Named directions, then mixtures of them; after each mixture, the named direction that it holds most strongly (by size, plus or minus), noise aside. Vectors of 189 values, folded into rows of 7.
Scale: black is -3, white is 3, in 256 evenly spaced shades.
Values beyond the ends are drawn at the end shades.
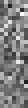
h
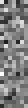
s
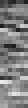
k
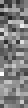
s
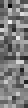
h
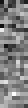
k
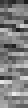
k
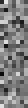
s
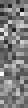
h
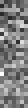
s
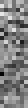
s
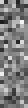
s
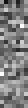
s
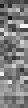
k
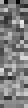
s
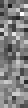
h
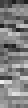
k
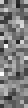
s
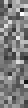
h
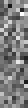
h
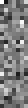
s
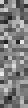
s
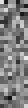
s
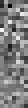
h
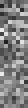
h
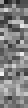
s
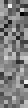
h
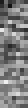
k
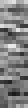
k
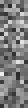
h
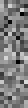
h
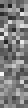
h
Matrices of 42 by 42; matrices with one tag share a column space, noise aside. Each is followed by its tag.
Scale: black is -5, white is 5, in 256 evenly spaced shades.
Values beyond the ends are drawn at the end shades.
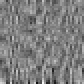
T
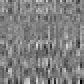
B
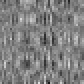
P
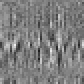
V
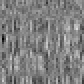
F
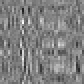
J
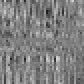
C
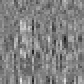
F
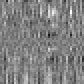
C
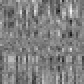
C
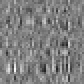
J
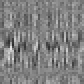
V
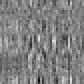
F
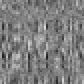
F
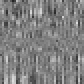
C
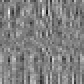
C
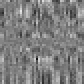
C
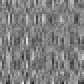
P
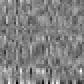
T
